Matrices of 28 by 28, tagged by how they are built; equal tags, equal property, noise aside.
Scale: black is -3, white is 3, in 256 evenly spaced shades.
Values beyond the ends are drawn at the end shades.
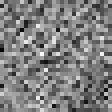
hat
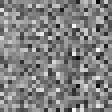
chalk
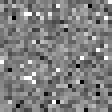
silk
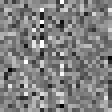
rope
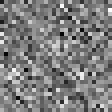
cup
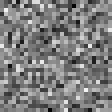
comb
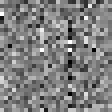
rope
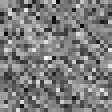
cup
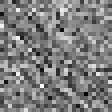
cup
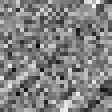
hat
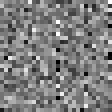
rope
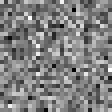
comb
